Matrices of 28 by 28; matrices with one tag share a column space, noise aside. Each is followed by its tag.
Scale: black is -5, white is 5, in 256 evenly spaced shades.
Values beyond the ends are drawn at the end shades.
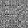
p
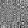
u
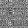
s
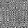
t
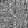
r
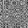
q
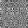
s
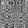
q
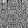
r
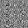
p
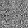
p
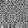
u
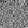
r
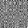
q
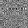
s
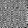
t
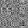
s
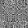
u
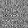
p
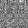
r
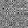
s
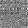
s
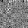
r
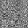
p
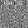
q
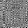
t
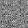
p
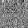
r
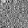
r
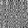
q
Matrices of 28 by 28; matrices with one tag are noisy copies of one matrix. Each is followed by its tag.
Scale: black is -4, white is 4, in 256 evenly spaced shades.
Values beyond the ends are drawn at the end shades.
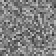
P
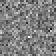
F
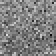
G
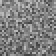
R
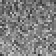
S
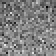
S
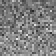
S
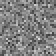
P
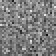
R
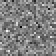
P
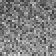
S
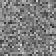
P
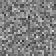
P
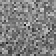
G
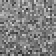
R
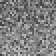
S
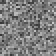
F
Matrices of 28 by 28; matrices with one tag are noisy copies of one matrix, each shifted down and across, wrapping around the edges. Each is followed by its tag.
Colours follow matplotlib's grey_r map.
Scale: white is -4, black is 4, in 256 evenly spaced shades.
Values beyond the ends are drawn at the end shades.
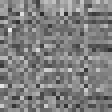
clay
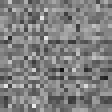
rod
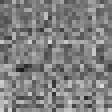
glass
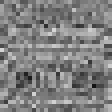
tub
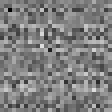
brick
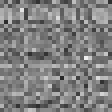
clay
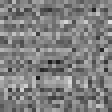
clay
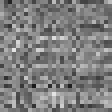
clay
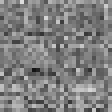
glass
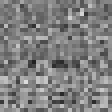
glass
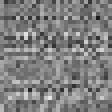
brick
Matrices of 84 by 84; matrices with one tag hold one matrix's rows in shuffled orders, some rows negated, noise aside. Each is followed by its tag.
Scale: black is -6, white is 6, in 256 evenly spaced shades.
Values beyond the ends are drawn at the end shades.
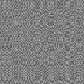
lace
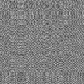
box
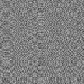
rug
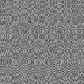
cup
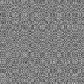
cup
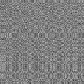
cup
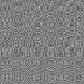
lace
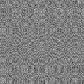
cup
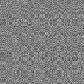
cup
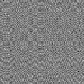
rug
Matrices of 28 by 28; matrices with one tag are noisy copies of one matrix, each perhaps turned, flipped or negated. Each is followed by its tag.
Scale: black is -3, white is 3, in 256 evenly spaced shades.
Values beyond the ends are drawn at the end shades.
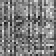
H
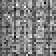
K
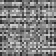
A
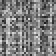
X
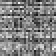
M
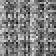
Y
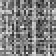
K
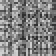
Y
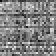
H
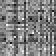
M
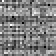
X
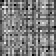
A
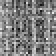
K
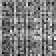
H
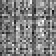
K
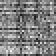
H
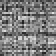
K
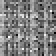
Y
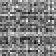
K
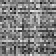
H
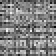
A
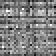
A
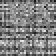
A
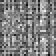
A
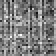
H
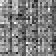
Y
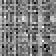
M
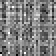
X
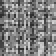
Y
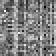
M
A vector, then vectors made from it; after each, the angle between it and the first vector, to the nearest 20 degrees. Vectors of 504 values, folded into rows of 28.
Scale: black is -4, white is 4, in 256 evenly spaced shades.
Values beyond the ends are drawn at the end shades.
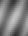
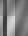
60 degrees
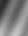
120 degrees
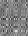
100 degrees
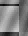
100 degrees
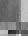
100 degrees
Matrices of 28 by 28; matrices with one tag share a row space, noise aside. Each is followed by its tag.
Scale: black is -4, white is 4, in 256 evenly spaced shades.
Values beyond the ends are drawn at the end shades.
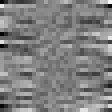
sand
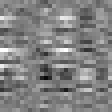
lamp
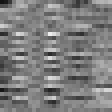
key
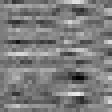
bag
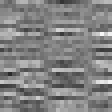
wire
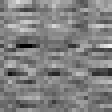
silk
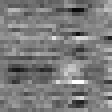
bag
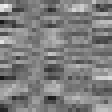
key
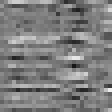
bag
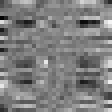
sand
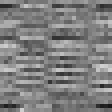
wire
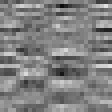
wire
